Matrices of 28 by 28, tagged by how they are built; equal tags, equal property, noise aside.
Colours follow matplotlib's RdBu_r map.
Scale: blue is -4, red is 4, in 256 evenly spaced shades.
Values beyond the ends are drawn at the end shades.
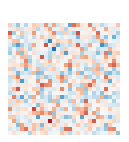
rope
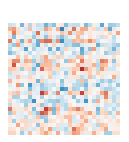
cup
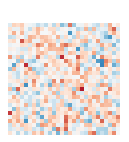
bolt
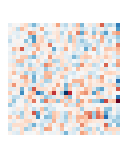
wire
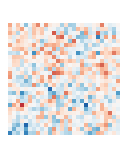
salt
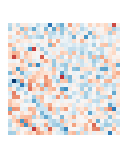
bolt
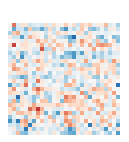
cup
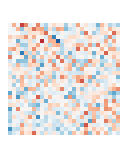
bolt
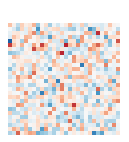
rope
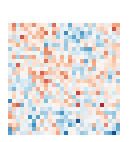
salt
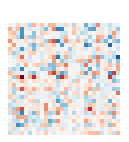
wire
